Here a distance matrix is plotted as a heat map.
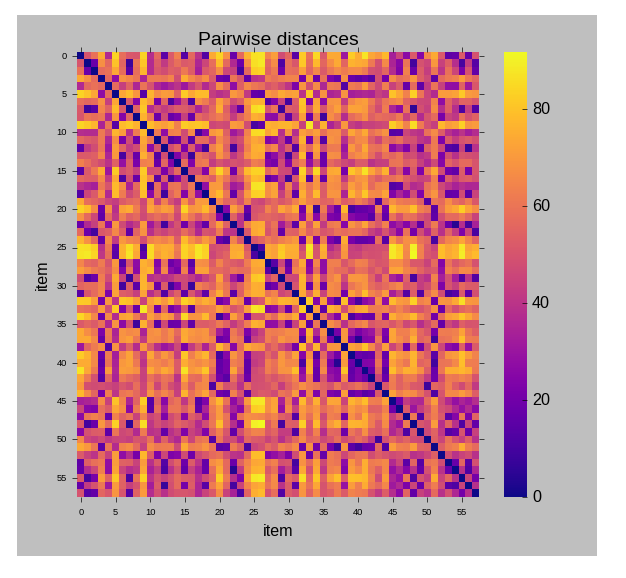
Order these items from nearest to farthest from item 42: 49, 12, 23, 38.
23, 49, 12, 38
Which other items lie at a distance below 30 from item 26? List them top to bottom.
5, 9, 25
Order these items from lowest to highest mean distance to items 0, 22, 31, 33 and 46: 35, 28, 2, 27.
35, 2, 27, 28
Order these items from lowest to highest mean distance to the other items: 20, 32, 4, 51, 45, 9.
4, 51, 45, 20, 32, 9
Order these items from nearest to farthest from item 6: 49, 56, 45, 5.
49, 56, 45, 5
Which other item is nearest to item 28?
27
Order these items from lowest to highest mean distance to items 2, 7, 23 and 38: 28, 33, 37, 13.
13, 33, 28, 37
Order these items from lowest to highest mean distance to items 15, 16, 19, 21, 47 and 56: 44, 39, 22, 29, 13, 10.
22, 13, 29, 10, 44, 39
